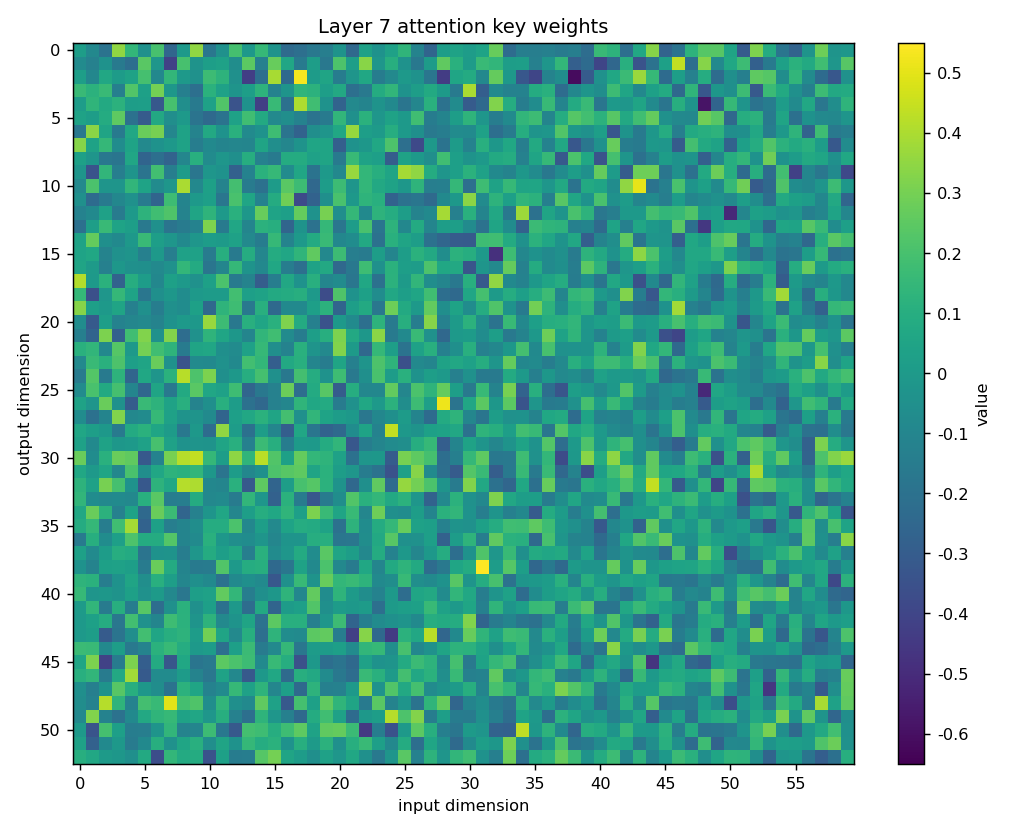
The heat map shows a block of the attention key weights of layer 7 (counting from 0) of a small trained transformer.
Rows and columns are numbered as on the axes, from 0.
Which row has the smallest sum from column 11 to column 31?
4
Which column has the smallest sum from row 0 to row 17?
38
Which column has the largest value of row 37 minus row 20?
19
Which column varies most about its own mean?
48
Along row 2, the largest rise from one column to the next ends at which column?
17
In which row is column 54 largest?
18
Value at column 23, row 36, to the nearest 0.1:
0.1
